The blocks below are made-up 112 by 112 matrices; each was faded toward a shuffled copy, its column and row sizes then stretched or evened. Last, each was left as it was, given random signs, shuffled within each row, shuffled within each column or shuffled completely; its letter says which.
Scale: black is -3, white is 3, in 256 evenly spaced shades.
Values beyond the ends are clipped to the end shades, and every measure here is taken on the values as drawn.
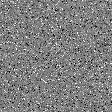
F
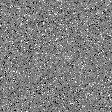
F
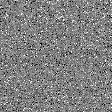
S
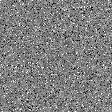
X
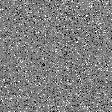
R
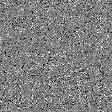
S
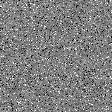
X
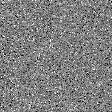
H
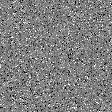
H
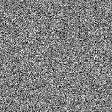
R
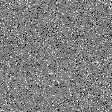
S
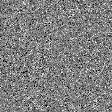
S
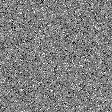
F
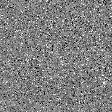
S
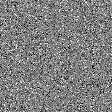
H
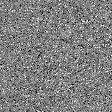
X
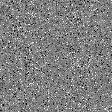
H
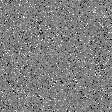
F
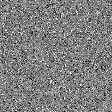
S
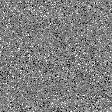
X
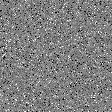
F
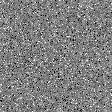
F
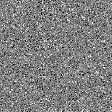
R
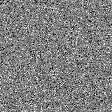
F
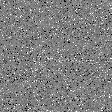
X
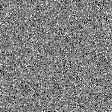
S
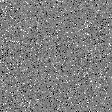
H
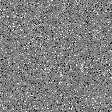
X
